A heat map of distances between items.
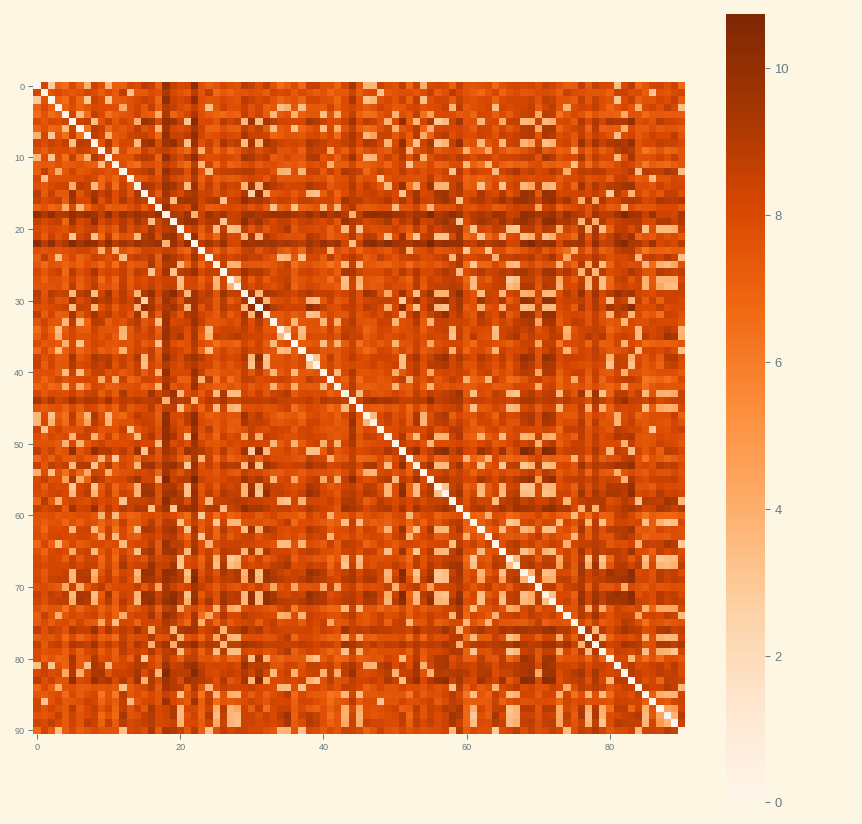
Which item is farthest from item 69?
22
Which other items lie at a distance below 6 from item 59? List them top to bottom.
16, 19, 26, 76, 78
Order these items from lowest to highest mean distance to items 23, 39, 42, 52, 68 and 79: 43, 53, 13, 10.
43, 53, 13, 10
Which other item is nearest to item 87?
66
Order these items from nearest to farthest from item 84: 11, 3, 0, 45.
3, 0, 11, 45
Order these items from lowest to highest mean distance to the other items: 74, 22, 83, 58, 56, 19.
56, 74, 58, 83, 19, 22
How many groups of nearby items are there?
10
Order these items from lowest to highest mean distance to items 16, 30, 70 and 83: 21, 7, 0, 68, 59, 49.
59, 7, 0, 49, 21, 68
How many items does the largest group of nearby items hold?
16
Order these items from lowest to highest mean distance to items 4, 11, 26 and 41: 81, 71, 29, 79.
79, 81, 71, 29
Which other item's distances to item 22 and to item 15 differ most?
30
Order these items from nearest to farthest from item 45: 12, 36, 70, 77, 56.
77, 36, 70, 56, 12
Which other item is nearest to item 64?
90
